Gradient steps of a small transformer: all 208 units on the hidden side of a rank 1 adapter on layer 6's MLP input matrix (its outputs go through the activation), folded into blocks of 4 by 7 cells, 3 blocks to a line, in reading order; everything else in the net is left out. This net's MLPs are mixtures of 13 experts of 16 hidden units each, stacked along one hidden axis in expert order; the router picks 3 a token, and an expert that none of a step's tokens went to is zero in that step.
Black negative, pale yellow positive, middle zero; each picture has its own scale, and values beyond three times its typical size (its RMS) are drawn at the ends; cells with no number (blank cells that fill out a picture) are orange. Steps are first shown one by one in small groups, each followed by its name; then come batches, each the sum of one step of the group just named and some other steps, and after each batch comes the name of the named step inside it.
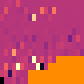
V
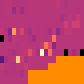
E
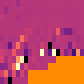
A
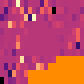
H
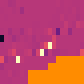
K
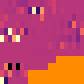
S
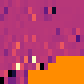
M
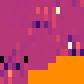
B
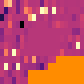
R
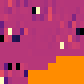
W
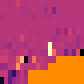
M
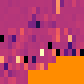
A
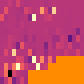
V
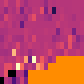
M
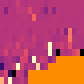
M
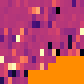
A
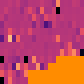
V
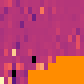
R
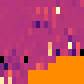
B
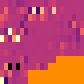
S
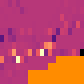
K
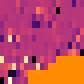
V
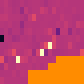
K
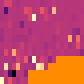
R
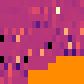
B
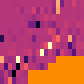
K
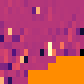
W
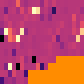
H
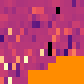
S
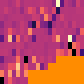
V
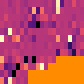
S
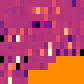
B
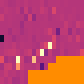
K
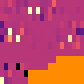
W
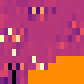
S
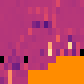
B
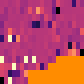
M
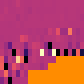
A
